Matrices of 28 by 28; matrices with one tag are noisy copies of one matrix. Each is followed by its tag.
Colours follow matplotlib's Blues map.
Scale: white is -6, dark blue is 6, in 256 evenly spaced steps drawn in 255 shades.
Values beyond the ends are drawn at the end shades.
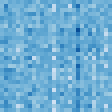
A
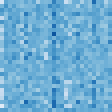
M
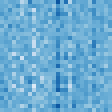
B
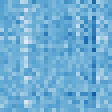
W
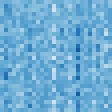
A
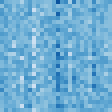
B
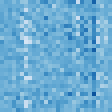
W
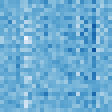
W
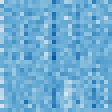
M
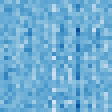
A
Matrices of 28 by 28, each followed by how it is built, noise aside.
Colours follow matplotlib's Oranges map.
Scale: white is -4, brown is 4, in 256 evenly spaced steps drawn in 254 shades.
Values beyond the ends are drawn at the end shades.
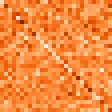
diagonal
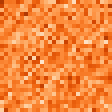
Hankel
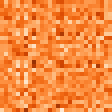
low rank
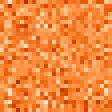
low rank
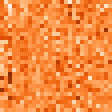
uneven columns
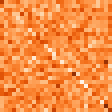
diagonal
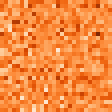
low rank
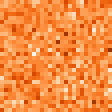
low rank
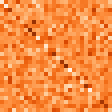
diagonal
